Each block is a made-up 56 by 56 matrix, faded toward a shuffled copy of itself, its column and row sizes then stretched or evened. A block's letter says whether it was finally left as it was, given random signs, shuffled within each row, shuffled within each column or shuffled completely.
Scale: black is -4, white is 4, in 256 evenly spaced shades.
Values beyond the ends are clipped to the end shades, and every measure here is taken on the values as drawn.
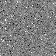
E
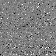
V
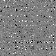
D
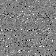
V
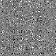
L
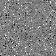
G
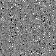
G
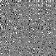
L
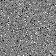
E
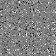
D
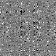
L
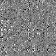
L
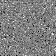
E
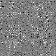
L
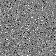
E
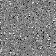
G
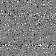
V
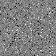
G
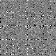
D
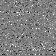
V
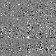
D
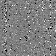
G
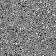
E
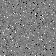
E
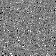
V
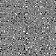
L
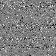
V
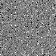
G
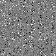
G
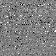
V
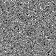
E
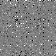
D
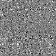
D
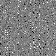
G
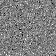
E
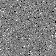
E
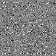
V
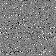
V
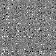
D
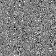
G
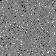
E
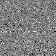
V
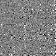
D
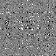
D
